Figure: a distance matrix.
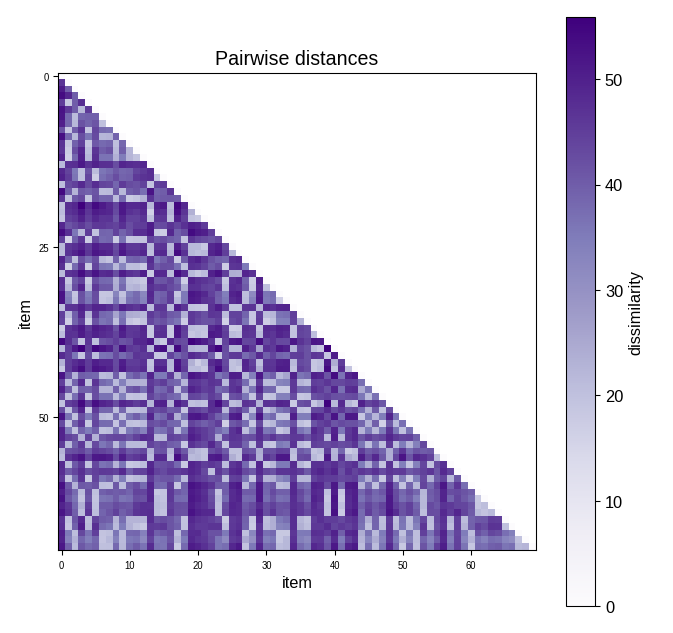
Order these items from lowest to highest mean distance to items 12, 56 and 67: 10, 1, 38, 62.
1, 10, 38, 62
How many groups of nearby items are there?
5
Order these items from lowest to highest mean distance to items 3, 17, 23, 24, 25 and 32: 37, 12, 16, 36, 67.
67, 36, 12, 16, 37
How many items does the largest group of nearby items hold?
22
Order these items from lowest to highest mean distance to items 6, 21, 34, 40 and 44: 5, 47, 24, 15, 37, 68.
37, 68, 47, 24, 15, 5
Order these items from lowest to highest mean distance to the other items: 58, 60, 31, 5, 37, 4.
4, 31, 60, 37, 5, 58
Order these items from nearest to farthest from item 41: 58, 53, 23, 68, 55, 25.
23, 53, 68, 55, 58, 25
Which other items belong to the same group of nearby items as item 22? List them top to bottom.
58
